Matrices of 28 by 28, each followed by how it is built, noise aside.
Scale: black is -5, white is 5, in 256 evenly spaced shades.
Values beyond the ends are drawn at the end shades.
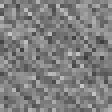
Toeplitz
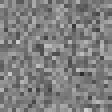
blocks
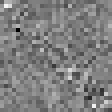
banded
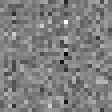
uneven columns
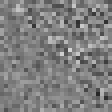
upper triangular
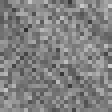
Toeplitz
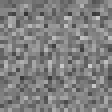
repeating columns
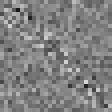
banded
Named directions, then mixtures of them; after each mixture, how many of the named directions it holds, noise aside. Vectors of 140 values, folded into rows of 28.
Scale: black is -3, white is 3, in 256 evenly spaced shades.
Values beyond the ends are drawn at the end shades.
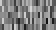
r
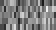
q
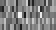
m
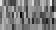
three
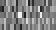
one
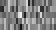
one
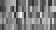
two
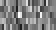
two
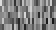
one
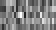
two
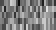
one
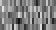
one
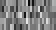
one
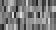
three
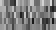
three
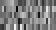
two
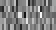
one
